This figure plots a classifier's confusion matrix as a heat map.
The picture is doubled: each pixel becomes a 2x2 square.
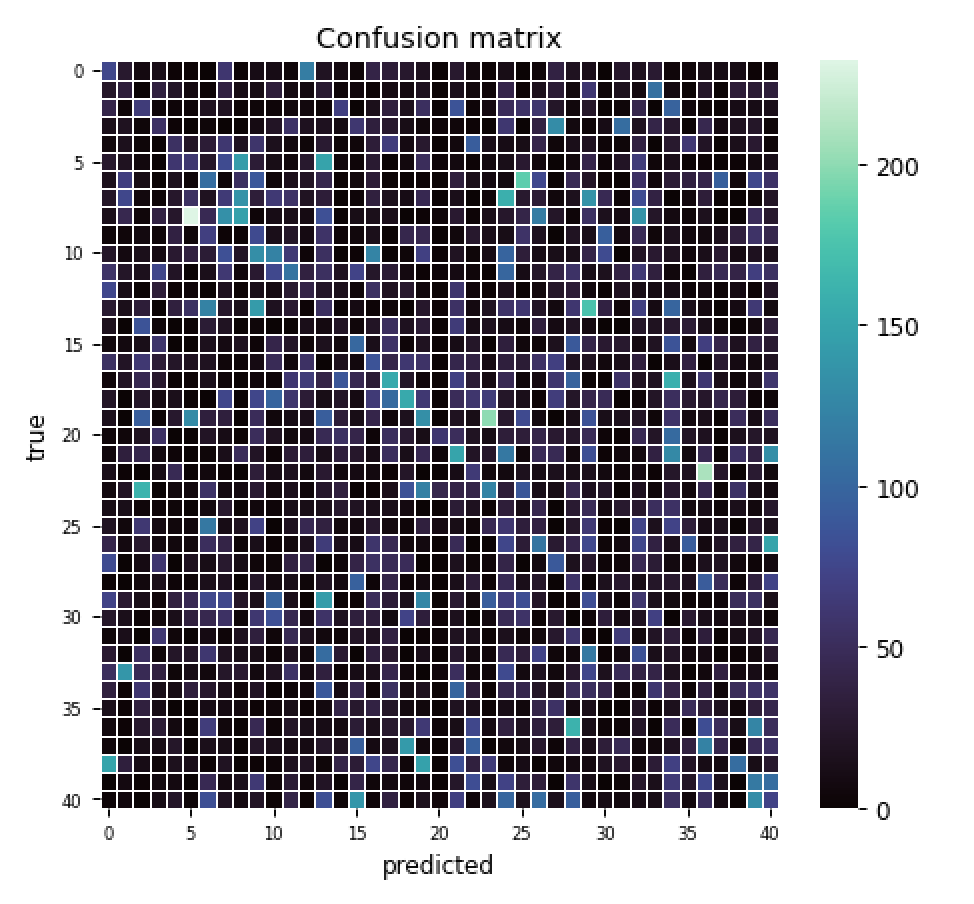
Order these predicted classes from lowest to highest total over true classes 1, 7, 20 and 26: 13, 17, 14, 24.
14, 17, 13, 24
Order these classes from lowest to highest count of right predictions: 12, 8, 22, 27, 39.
12, 22, 27, 39, 8
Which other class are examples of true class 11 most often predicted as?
24
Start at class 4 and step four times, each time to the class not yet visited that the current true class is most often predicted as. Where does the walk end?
15
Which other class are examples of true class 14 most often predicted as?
2
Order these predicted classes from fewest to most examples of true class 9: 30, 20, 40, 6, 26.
20, 26, 40, 6, 30
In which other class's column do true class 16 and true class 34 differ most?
13
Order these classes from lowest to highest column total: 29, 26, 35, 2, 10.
35, 10, 2, 26, 29
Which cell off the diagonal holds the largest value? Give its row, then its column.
8, 5
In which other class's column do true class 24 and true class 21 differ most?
40
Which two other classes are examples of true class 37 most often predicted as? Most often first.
18, 36
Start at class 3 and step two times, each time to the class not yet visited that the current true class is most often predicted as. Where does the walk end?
0
